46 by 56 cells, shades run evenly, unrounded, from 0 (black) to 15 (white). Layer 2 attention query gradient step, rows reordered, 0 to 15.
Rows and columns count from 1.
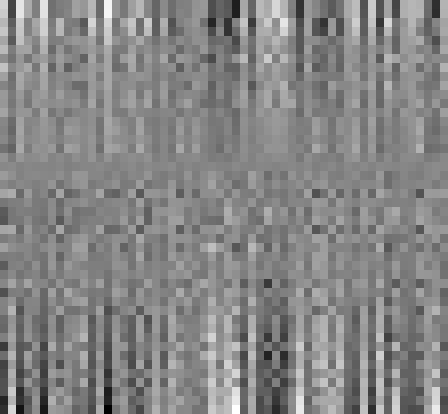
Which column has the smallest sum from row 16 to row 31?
8
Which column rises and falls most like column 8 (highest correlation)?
19
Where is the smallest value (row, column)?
46, 14
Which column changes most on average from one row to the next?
53
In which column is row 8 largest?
1
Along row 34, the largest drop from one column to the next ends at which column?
49
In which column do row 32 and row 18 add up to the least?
34
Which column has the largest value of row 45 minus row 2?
30
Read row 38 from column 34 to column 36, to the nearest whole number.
3 8 4
